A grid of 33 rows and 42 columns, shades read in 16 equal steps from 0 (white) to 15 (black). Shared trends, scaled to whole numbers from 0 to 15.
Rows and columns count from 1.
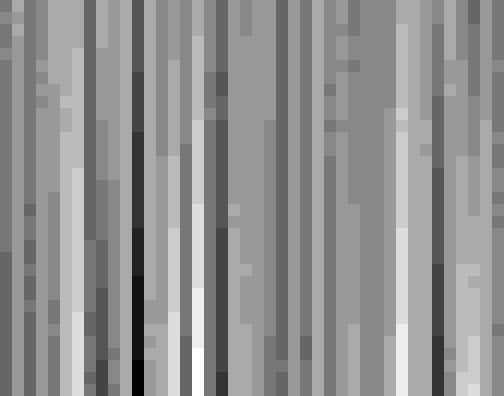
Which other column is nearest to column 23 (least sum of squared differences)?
10
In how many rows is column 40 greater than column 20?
14
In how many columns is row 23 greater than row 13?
8
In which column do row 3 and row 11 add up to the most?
12
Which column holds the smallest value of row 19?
17
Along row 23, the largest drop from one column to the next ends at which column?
13
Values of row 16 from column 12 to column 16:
12 5 6 4 8
